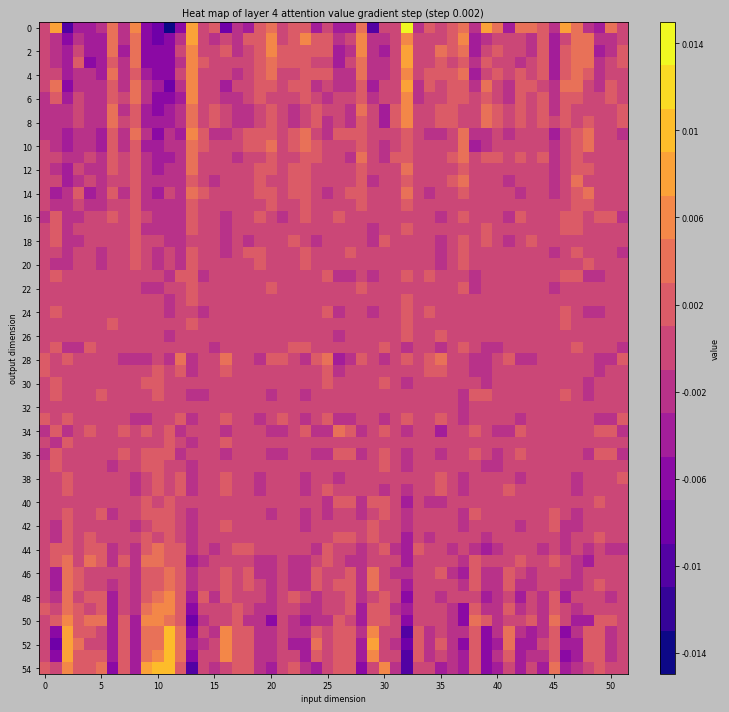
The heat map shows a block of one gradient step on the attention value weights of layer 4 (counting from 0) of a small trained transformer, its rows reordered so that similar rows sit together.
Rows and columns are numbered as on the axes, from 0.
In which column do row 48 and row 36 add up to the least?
32
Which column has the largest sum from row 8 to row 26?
13
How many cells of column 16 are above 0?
14
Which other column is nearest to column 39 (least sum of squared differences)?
46
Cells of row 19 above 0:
8
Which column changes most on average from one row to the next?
1
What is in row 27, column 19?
0
